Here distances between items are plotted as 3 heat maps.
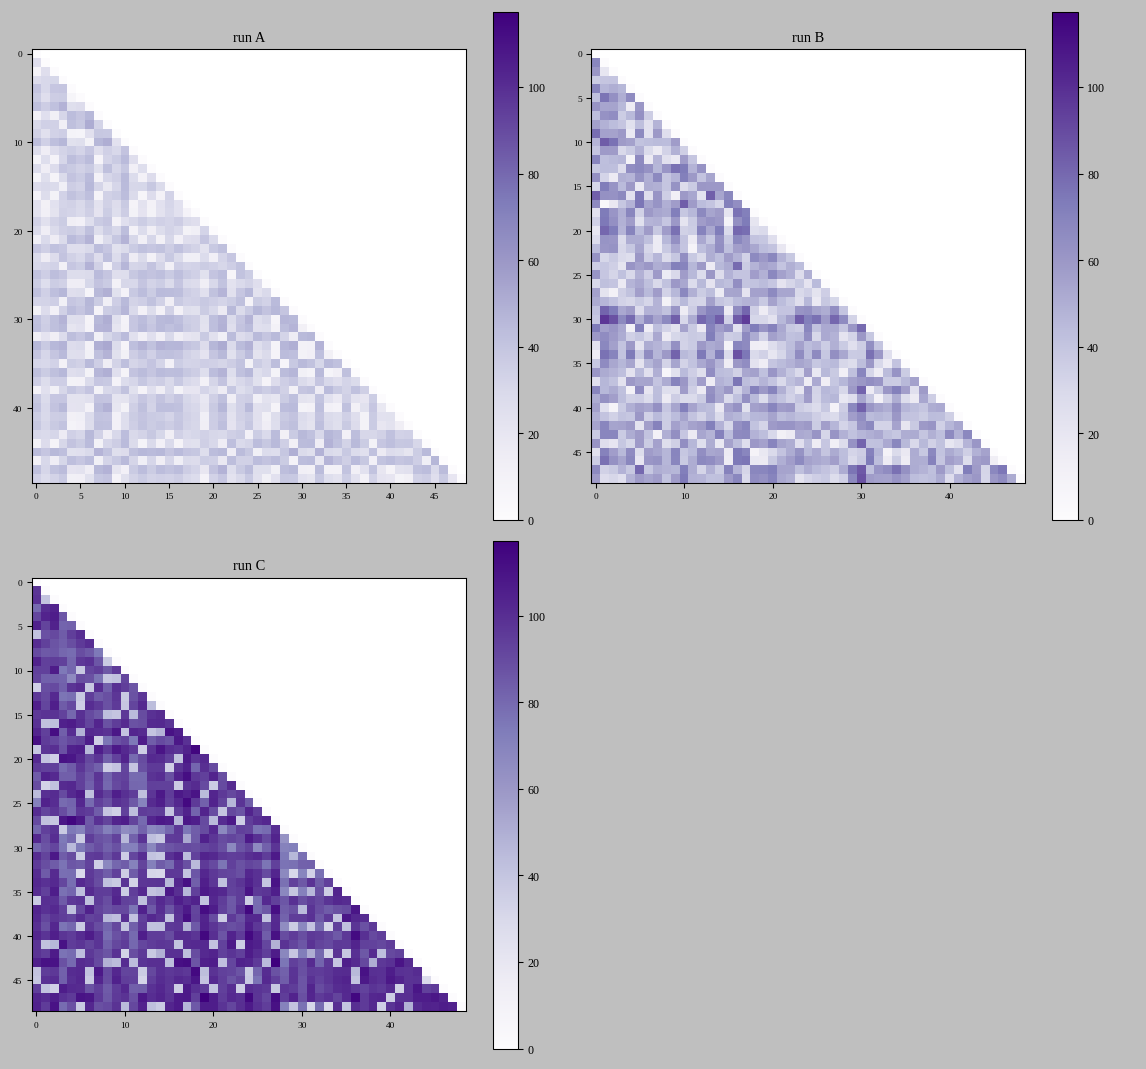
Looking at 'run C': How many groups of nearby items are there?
9
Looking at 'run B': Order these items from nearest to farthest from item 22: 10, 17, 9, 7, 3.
7, 3, 10, 9, 17
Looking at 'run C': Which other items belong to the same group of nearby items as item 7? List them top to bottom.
18, 32
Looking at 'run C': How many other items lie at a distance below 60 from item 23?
7
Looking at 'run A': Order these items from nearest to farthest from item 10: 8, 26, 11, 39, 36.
36, 39, 26, 11, 8
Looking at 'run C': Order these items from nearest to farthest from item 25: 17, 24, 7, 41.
24, 7, 41, 17
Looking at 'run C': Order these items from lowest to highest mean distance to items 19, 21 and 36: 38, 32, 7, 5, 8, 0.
0, 8, 38, 32, 7, 5
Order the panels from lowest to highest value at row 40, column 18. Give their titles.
run A, run B, run C
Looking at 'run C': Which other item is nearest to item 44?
45
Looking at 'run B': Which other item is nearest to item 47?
41
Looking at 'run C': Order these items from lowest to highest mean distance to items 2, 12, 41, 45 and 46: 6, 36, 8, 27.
27, 6, 36, 8
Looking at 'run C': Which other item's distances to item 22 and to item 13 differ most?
17
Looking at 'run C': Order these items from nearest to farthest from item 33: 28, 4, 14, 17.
14, 17, 28, 4
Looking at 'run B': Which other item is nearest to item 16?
9
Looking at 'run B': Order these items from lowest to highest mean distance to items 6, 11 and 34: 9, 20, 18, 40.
20, 18, 9, 40
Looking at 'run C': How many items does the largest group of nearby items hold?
12
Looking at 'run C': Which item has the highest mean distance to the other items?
47
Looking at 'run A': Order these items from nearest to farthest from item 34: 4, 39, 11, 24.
39, 4, 11, 24
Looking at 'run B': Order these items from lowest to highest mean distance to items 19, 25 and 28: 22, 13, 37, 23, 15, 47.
15, 23, 22, 37, 47, 13
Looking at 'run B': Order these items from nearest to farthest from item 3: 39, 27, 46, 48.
48, 27, 39, 46
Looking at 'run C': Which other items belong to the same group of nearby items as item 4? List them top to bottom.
30, 37
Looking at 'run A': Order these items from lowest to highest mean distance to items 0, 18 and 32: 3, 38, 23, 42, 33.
38, 23, 3, 42, 33
